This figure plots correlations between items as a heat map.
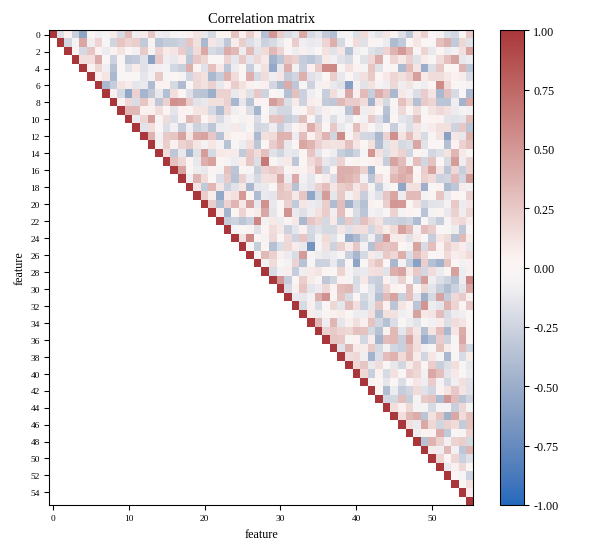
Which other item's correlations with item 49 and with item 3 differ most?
29
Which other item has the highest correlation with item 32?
49
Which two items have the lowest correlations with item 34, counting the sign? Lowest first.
25, 19
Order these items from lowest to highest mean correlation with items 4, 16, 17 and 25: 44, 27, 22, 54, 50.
27, 22, 54, 44, 50
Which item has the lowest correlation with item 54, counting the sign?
8
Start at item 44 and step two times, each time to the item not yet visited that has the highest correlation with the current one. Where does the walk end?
26
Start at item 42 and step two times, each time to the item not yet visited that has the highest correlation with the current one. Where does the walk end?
20
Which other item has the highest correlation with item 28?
15
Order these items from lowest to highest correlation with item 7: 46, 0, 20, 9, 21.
21, 20, 9, 0, 46
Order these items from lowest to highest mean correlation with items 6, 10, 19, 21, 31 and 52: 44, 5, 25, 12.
5, 44, 12, 25
